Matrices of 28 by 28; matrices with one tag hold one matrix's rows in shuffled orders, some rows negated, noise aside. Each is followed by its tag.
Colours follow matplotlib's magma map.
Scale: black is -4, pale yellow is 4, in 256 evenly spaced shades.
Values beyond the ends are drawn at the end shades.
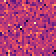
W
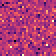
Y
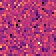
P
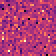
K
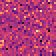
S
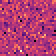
W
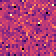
Y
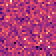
S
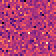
K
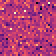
S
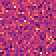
S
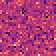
Y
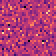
K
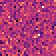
P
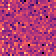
K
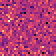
K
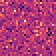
S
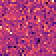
Y
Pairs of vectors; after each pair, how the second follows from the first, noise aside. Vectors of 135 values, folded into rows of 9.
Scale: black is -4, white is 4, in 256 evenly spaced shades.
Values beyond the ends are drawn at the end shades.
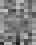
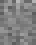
reversed, negated, shrunk.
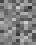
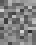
shuffled.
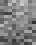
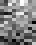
scaled up.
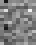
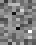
shuffled.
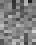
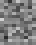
shuffled.
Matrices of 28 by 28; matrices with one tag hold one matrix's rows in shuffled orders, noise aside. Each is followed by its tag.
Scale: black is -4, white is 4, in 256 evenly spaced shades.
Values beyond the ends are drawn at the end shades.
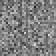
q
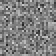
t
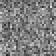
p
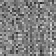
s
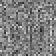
s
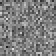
t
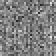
s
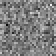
p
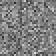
q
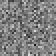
q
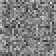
p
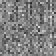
s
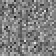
q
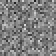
q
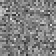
p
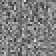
q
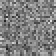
p
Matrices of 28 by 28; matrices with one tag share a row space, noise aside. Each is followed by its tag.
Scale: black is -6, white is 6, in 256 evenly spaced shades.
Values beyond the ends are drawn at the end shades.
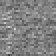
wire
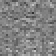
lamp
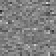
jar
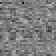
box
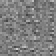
lamp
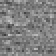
wire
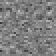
box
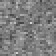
box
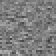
box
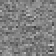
lamp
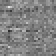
wire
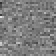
jar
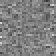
jar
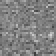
lamp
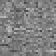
wire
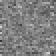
jar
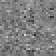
lamp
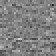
jar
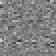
jar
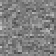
jar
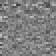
jar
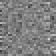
jar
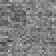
wire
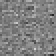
lamp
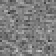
box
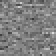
jar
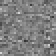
jar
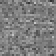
lamp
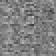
lamp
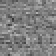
wire
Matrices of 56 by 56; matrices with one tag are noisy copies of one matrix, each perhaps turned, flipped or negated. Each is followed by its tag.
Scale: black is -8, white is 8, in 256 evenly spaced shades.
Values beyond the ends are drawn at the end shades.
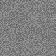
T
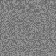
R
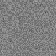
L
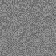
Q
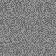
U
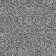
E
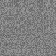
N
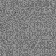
N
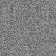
N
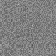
L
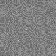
E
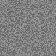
R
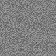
T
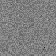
L
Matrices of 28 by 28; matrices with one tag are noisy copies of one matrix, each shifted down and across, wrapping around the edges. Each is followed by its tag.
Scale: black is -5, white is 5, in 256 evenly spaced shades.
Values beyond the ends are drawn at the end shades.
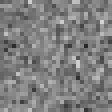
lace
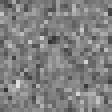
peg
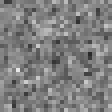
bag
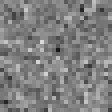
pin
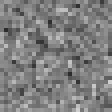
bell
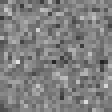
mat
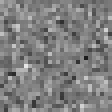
peg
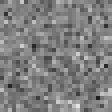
peg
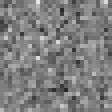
mat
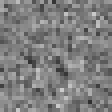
bell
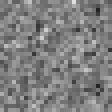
mat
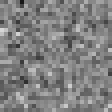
mat
